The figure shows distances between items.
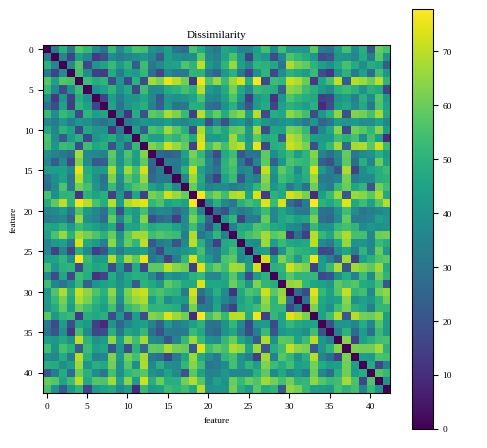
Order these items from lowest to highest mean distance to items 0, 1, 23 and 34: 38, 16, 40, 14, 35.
35, 40, 14, 16, 38
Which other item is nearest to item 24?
21
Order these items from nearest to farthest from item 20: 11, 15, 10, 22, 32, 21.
22, 21, 32, 15, 11, 10
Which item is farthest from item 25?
41
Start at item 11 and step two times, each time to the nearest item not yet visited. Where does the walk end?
5
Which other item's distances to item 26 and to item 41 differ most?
38
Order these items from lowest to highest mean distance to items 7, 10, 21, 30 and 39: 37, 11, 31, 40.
40, 31, 11, 37
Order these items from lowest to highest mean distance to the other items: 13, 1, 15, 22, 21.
1, 21, 13, 22, 15
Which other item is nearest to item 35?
3
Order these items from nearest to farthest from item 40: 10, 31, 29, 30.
30, 31, 29, 10
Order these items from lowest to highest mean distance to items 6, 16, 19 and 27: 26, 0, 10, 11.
0, 10, 26, 11
